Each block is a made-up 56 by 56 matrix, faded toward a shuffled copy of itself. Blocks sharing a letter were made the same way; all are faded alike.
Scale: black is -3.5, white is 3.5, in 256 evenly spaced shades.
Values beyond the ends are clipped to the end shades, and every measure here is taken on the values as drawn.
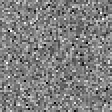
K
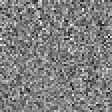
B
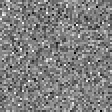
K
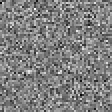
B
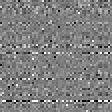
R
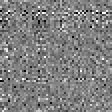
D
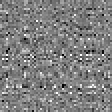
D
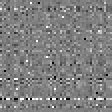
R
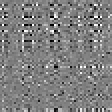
R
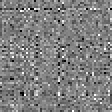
D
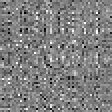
D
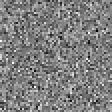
B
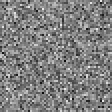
B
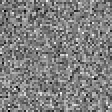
B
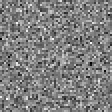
B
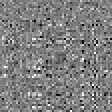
D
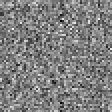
B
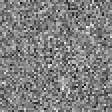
B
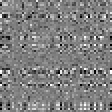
R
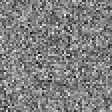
B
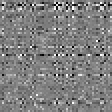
R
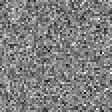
B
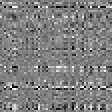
R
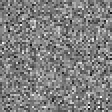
B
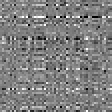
R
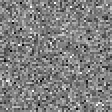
K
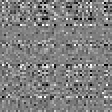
R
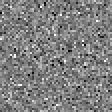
K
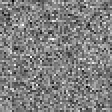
B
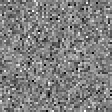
K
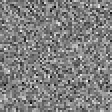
B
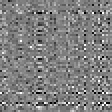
R
